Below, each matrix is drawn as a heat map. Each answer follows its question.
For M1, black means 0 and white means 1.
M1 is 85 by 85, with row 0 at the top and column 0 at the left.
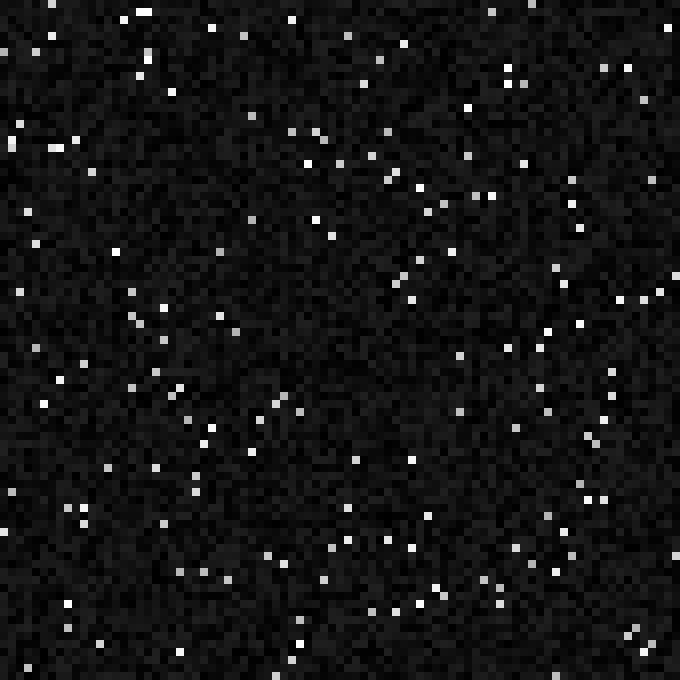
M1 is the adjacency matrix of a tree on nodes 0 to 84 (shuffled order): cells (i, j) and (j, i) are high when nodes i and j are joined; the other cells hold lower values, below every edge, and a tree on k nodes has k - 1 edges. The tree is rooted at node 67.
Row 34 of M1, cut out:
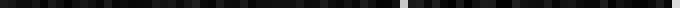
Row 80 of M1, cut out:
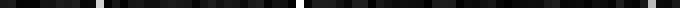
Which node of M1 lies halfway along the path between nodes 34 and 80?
71
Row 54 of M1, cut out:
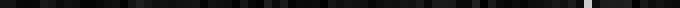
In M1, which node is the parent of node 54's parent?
62
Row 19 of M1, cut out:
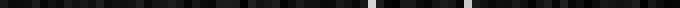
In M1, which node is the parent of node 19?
46
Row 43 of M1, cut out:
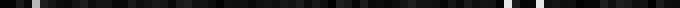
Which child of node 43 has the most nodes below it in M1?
4
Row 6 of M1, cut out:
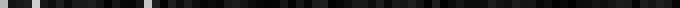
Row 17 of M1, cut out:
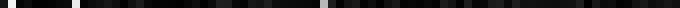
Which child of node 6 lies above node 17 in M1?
18
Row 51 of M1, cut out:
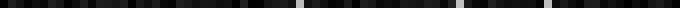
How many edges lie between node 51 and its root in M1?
6
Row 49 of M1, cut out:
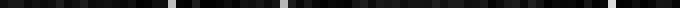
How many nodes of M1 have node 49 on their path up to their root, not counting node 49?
7
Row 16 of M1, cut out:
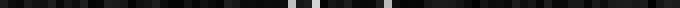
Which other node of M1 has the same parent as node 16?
22
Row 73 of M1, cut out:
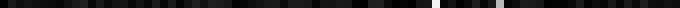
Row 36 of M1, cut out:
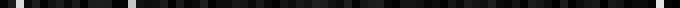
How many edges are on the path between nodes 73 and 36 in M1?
9
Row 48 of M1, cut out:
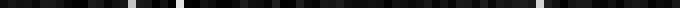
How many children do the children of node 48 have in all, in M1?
4
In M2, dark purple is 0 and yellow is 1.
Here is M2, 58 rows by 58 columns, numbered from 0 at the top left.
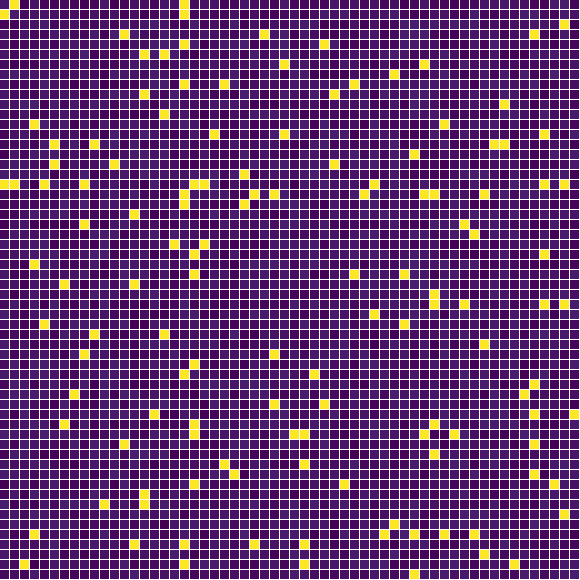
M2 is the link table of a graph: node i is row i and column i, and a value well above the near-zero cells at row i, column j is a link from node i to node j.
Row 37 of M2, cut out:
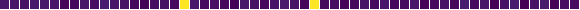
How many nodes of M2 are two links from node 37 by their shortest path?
8
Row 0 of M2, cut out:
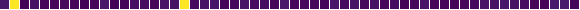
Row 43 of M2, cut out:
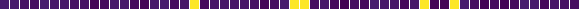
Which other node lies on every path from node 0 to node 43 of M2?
node 18
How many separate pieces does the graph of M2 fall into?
4
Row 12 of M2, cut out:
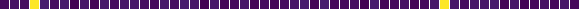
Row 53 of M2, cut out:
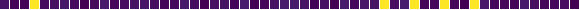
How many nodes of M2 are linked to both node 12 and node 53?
2
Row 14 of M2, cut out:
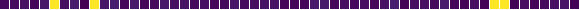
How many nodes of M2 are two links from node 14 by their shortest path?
3
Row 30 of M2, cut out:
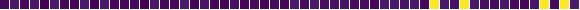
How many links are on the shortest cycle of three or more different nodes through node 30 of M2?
4
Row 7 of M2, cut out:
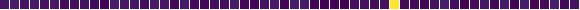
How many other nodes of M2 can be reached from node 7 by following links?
2
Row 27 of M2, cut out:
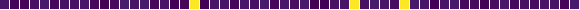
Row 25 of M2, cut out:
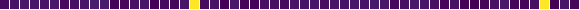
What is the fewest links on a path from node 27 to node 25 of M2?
2
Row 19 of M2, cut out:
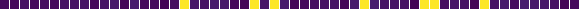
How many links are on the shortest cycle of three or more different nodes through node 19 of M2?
3
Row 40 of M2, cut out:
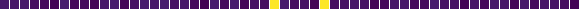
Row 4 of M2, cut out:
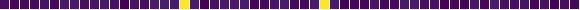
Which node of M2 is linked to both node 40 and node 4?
node 32
